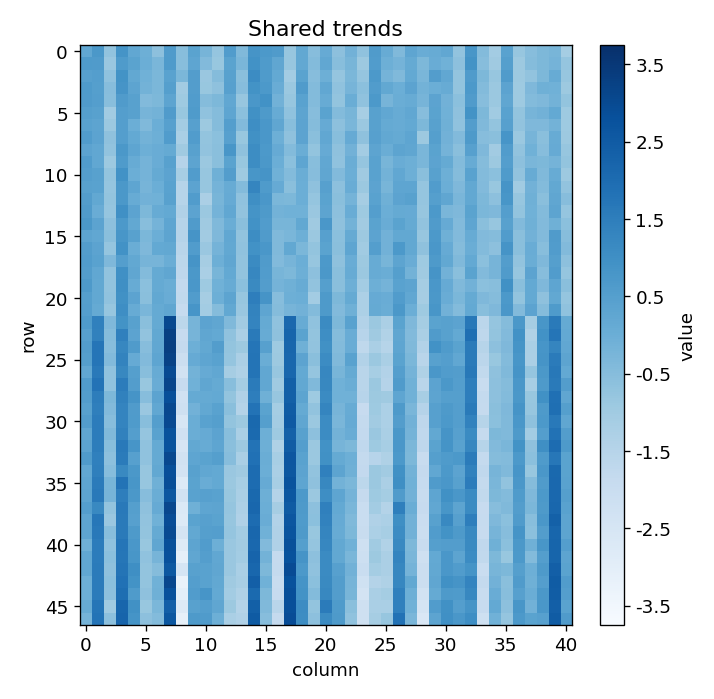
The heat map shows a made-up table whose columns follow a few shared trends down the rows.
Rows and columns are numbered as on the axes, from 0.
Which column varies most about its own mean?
17
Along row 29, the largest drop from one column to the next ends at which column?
8
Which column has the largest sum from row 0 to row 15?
14
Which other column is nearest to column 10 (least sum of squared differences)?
40
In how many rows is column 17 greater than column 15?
25
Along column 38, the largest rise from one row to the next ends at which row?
22
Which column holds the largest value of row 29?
7
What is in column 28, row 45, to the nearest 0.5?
-2.5
